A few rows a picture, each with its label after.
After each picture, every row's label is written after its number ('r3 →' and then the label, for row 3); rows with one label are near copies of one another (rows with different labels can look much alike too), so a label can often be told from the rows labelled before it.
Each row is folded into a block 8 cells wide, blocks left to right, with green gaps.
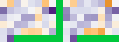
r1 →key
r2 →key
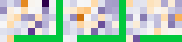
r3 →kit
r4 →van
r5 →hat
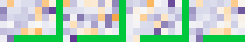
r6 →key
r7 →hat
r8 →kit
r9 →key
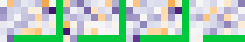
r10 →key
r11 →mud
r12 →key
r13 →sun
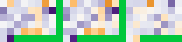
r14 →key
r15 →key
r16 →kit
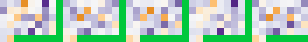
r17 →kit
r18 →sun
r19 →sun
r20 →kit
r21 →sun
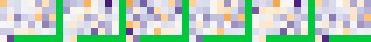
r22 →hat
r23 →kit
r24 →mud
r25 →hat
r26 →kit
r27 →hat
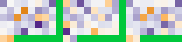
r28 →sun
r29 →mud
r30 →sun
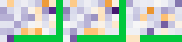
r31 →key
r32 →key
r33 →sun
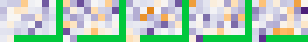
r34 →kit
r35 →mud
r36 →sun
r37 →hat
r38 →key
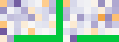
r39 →mud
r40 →hat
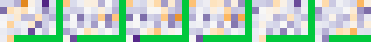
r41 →kit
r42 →hat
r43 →hat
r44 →hat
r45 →kit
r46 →key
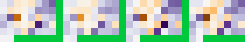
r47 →van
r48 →van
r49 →van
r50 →van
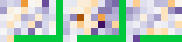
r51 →kit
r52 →van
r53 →key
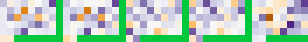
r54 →sun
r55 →sun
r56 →mud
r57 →mud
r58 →van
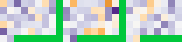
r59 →mud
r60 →key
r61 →kit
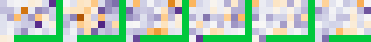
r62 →sun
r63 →van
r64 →key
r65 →hat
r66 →hat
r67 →key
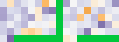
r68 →key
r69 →sun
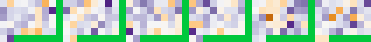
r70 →key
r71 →kit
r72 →mud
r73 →mud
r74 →van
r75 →sun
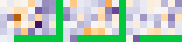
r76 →van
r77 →key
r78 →hat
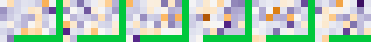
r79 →key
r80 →mud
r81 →hat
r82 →van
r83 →sun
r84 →kit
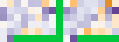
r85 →key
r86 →key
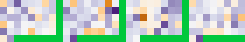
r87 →mud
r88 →key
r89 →van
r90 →hat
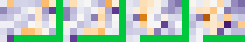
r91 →key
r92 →key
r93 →van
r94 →van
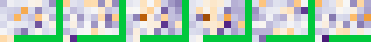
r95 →sun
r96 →hat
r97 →van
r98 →van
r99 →key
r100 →hat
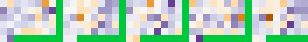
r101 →key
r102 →van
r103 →kit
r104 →hat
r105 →van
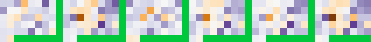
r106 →kit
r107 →van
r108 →sun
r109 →van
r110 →van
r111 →van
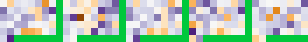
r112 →key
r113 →van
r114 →key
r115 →mud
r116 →sun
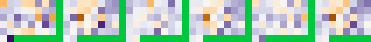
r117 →hat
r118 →van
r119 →kit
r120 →van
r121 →hat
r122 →van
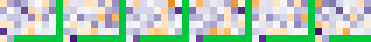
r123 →mud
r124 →hat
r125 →key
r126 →key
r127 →hat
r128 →mud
